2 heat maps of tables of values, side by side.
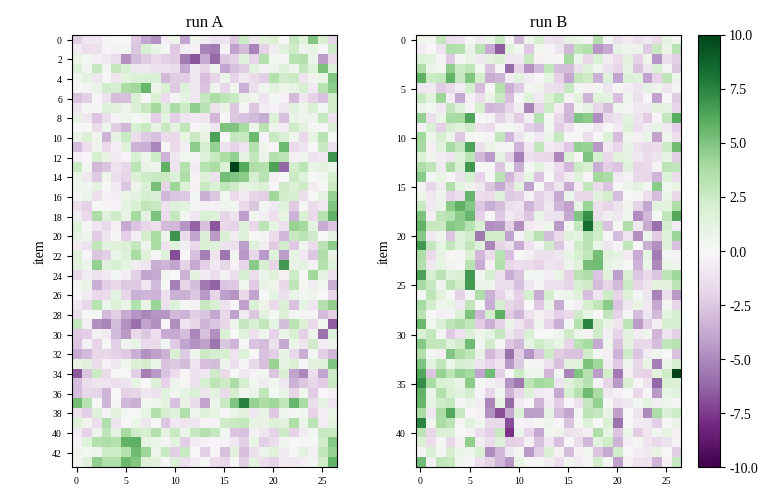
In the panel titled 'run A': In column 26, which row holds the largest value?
12
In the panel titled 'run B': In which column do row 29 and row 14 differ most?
17
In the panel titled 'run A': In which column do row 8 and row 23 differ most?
21
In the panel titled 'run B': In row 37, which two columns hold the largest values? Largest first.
0, 18
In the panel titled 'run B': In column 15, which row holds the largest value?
2
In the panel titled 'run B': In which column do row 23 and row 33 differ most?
8
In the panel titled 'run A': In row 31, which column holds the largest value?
24
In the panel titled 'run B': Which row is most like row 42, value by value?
7
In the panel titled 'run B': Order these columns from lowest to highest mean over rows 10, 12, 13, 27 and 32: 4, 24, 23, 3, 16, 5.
24, 23, 16, 4, 3, 5
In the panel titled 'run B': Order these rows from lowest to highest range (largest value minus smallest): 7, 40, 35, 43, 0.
0, 7, 43, 40, 35
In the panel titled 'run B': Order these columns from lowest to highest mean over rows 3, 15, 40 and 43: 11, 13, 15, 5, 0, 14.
11, 15, 14, 13, 5, 0
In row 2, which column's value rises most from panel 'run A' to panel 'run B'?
11
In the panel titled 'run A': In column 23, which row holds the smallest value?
34
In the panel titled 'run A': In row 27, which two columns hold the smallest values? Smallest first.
17, 22
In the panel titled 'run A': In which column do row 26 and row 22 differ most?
6
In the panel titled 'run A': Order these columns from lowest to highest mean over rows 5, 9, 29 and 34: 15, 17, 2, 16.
2, 15, 17, 16
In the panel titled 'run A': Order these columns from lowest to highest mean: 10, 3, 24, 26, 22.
10, 3, 24, 22, 26
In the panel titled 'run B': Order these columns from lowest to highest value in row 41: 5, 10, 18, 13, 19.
10, 13, 18, 19, 5
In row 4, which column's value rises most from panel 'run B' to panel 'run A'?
20
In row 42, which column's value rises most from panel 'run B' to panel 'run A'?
7
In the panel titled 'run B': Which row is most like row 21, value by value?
19
